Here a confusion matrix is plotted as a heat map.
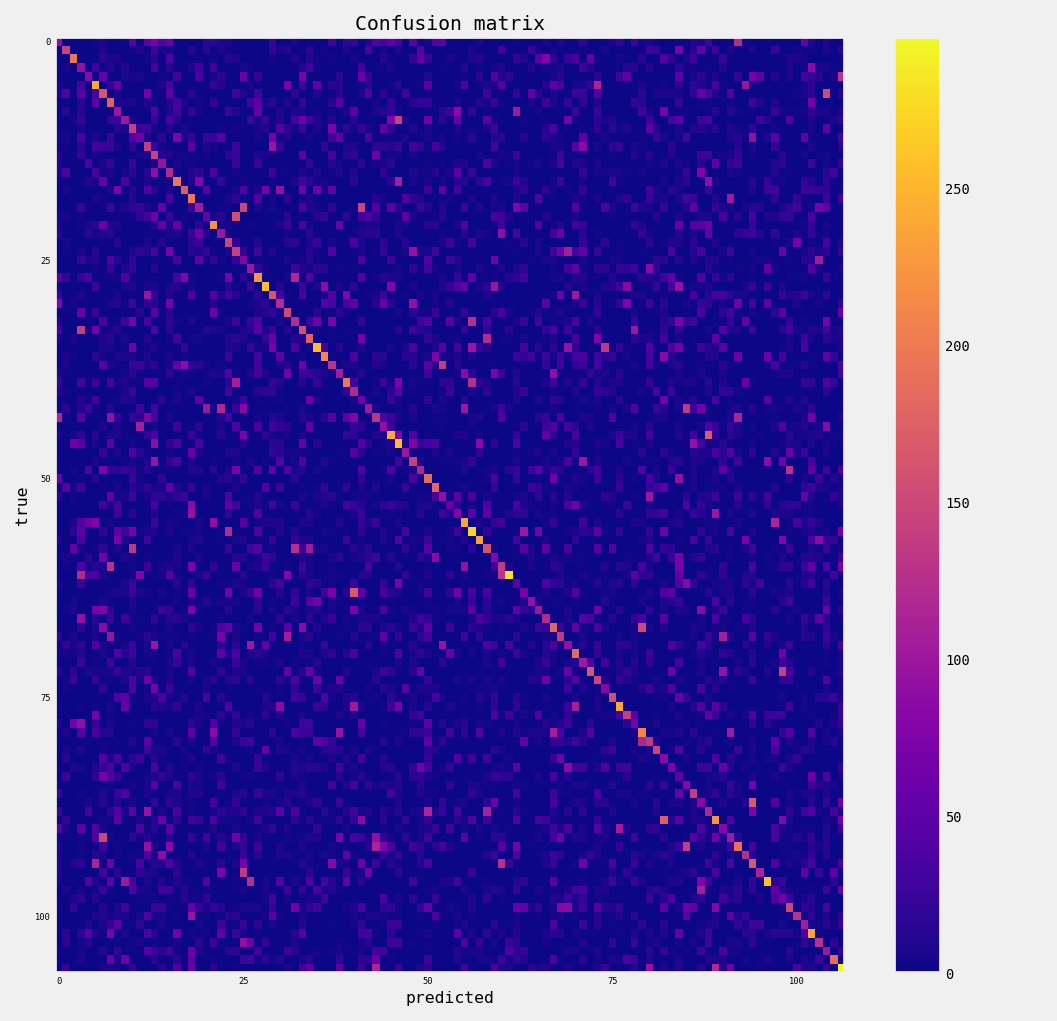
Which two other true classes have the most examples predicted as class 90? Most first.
68, 72
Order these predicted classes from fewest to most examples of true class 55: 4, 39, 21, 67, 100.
39, 67, 100, 4, 21
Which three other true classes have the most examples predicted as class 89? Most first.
106, 54, 99
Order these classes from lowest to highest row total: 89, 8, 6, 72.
8, 72, 6, 89
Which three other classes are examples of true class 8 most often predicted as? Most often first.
62, 54, 82
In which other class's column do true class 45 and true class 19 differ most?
88
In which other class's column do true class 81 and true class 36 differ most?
82
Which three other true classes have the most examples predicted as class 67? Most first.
79, 38, 50
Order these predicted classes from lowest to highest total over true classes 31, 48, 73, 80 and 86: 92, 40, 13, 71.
40, 92, 71, 13
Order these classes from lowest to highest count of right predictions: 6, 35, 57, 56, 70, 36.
6, 70, 36, 57, 35, 56
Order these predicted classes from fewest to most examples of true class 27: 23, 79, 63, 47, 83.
47, 79, 63, 83, 23
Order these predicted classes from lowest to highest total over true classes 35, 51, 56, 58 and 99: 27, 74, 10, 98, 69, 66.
98, 66, 27, 74, 69, 10
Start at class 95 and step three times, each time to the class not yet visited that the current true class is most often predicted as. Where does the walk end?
26
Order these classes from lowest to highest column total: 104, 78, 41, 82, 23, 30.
78, 30, 23, 82, 41, 104
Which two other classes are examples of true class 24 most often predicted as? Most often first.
69, 48
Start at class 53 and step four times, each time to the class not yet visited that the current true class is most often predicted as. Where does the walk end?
104
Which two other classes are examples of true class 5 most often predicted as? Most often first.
73, 93
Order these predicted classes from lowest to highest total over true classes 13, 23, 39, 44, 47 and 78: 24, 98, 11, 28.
28, 98, 11, 24
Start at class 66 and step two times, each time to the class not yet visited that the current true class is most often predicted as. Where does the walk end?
102
